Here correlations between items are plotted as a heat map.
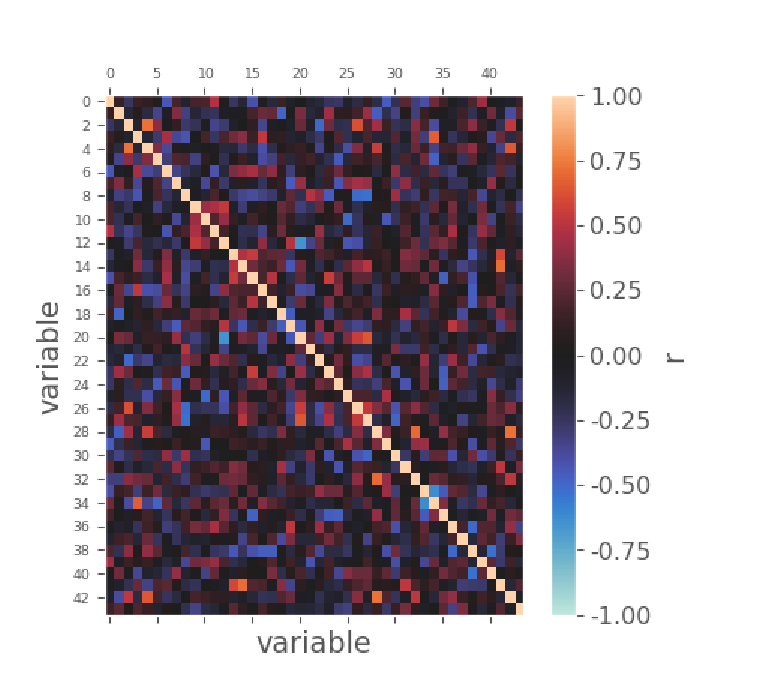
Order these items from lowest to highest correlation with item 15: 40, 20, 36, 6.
40, 36, 20, 6
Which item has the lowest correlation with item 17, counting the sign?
38
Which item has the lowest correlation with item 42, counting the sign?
1
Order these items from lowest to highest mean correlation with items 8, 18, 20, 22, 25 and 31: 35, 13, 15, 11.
35, 15, 13, 11
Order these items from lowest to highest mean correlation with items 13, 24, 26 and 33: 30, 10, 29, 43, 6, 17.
30, 10, 43, 17, 6, 29
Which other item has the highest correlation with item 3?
34
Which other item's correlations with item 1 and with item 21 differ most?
8
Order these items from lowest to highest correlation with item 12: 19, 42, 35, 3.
42, 3, 35, 19
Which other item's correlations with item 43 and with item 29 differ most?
25
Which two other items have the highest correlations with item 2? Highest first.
4, 26
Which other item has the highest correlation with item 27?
20
